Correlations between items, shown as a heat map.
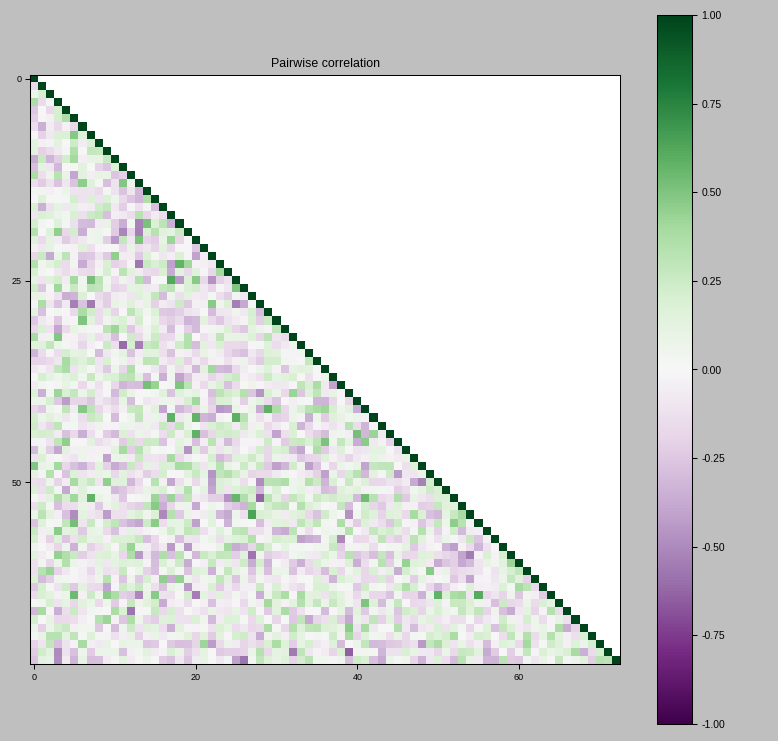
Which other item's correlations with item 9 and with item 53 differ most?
54
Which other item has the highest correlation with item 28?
22
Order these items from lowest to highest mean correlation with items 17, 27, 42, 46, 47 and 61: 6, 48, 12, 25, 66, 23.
23, 12, 6, 48, 66, 25
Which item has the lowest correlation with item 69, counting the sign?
28
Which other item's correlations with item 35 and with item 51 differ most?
4
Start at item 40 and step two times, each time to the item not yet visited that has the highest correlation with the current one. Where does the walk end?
20
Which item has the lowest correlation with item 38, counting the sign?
57
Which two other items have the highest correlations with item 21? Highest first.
70, 59
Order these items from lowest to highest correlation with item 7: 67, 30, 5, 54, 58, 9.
58, 54, 67, 30, 9, 5
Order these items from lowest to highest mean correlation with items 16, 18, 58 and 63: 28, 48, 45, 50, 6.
50, 6, 45, 48, 28
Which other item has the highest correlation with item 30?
6
